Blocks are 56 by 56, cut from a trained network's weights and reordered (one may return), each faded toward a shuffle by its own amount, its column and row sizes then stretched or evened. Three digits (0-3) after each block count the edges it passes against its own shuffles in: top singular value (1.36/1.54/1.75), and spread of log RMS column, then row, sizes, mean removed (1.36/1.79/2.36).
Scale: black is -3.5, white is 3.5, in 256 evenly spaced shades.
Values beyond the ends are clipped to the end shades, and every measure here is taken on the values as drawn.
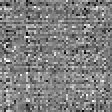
2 3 0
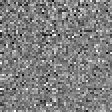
1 1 2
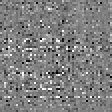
1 2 3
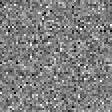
1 0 0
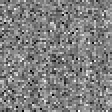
0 0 1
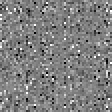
0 3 0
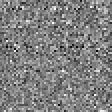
1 0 2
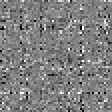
2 3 3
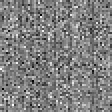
1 0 1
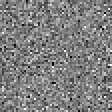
1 1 0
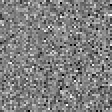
0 1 0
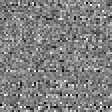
2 0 3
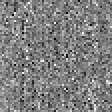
0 2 0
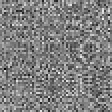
3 1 0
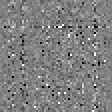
1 3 1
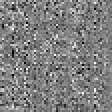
1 3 1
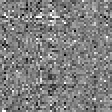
2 3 0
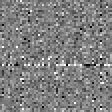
2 2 1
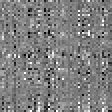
3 3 3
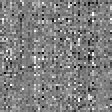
1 3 2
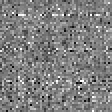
1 0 2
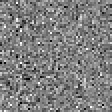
0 2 0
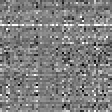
3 3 2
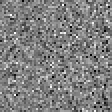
0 1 0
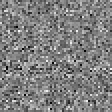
2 0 2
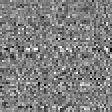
2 0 3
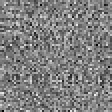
3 0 2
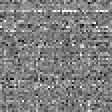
2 1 2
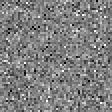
0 1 0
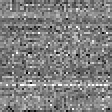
3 1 2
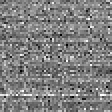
3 1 1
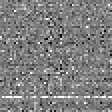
2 1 2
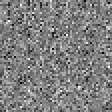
1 2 0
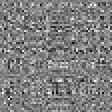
3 1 3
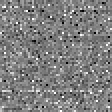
0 0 1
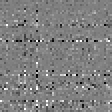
2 2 3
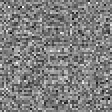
3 0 0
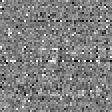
2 0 2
